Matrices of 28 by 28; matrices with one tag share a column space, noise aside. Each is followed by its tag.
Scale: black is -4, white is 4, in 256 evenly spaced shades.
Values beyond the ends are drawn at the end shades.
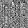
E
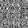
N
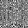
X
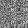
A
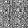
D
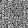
N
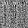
E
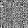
A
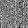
A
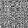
A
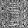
X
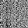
X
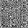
X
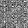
A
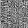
A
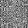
A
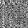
E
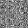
D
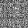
N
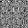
D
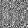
X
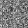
D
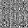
X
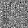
E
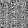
E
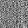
A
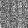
A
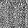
E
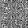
N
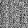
E
